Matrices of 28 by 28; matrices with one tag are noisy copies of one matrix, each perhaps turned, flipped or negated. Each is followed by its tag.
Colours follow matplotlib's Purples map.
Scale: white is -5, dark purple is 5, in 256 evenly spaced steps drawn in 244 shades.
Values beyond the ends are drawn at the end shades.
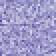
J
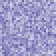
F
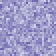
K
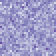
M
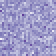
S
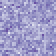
F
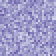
K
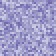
F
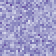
M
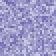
M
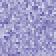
K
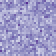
F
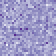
S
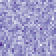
J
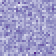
F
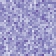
M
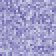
J
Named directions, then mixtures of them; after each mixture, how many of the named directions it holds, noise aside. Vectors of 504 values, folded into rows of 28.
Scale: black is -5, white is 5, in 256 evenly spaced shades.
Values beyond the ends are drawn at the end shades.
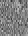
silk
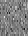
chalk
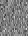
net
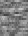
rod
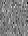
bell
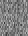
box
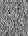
two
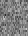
four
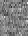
two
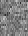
four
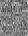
four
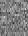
three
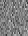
four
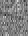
three
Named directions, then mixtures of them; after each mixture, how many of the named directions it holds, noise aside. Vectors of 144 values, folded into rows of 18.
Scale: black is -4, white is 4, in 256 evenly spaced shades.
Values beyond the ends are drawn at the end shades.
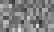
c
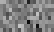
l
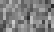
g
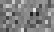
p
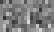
four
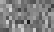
four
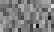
three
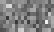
four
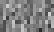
three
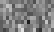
four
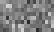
four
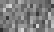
three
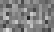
four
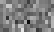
four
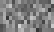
three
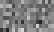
two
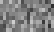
one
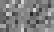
one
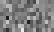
three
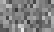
four
